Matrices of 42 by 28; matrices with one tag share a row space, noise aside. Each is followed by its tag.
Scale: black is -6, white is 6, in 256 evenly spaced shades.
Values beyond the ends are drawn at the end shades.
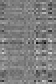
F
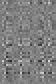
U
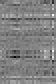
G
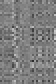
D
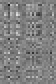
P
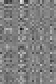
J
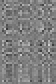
U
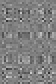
U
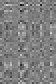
J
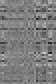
F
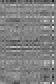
G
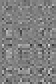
U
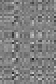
D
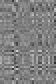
D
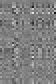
D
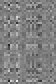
P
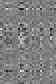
J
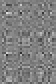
U
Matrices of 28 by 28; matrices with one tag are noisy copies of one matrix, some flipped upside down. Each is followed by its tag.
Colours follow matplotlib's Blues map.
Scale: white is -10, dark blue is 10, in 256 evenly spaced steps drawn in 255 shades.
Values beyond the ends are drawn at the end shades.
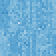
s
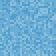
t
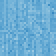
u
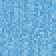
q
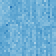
s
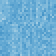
s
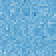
t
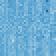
u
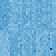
s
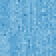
s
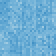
s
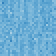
q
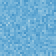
t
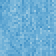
s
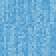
u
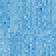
s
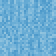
q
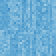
s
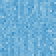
q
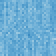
u
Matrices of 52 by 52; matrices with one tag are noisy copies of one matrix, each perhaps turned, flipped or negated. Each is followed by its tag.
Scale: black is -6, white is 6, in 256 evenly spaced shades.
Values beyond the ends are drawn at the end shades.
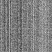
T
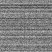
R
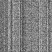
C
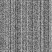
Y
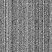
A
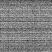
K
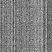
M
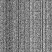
T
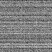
R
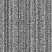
R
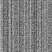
Y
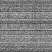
K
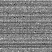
R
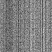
T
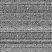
C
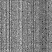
T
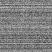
A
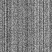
A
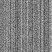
Y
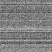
C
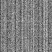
R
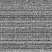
Y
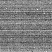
K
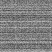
Y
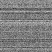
C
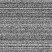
A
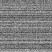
Y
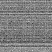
M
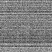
M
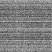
K
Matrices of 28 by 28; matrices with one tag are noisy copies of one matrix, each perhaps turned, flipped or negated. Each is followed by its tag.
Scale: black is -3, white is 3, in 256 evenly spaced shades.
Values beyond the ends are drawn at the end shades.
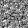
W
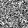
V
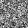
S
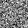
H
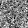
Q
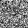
W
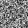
H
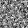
H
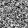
H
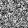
S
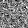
W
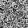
S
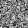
S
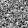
Q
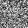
W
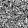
Q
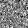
S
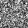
S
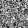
S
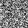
W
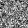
S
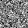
V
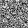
W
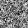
S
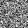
V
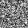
W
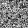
W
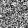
S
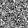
S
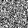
V
